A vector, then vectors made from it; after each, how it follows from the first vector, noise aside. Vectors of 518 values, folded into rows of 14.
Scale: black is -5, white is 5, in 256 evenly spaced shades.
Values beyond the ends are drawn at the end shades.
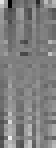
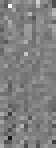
negated, partly zeroed.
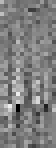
wrapped around.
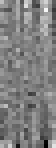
reversed.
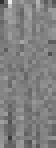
negated, shrunk.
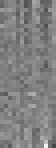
reversed, negated, shrunk.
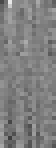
negated, shrunk.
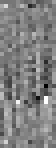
wrapped around, negated.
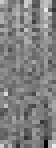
reversed.
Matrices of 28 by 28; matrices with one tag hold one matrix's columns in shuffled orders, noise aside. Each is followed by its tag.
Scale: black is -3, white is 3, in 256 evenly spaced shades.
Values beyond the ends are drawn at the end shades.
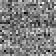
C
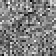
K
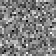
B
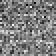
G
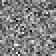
B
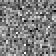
B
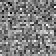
G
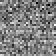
G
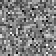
B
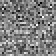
G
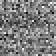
C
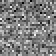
G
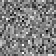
B
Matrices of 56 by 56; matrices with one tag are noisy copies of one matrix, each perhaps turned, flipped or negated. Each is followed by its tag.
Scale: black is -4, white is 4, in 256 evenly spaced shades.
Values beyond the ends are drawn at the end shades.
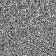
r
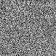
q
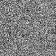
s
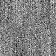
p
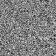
r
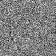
s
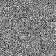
s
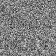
r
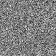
q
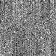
p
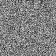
s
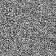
s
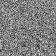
r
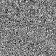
r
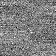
p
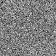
q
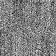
p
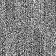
p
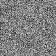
s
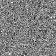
r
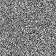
q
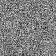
s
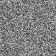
q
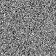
q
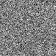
q
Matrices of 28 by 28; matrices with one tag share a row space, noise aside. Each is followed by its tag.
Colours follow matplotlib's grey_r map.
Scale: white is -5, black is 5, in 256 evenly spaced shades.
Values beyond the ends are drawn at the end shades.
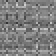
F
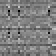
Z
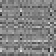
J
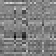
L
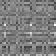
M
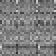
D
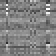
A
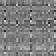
M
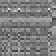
Z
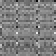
D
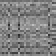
Z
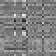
L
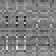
F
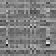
A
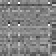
Z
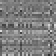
J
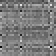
J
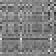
J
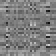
A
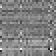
J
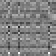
Z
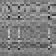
Z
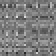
F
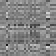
A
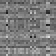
A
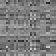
A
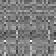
M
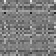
M
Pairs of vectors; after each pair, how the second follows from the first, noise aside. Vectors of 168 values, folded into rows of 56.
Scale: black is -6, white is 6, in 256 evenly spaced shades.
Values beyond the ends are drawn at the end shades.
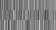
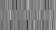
reversed, negated, partly zeroed.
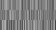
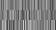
copied.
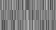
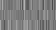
partly zeroed.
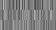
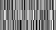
reversed, scaled up.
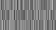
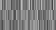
sign-scrambled.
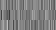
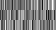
reversed, scaled up.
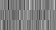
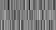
sign-scrambled.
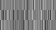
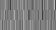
reversed, partly zeroed.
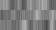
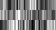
reversed, scaled up.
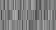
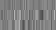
reversed, negated, partly zeroed.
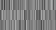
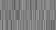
reversed, shrunk.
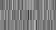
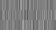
reversed, shrunk.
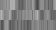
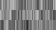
copied.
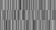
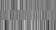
wrapped around, partly zeroed.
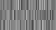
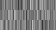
sign-scrambled.
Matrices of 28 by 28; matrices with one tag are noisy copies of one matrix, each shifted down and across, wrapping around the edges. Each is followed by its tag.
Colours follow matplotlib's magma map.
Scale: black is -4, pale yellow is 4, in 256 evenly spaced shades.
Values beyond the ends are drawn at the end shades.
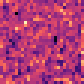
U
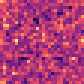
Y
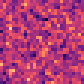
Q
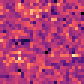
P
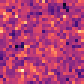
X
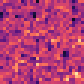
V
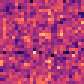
Y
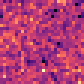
X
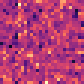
U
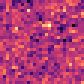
X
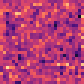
U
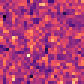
Q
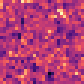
V
